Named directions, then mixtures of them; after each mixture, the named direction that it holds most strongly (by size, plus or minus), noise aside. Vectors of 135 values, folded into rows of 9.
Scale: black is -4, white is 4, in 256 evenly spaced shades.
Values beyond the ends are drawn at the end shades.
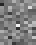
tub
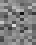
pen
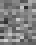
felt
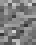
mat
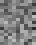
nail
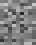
pen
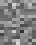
mat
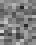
felt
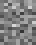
pen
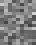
nail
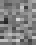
felt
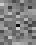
tub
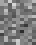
mat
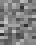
felt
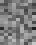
nail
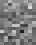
mat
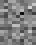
pen
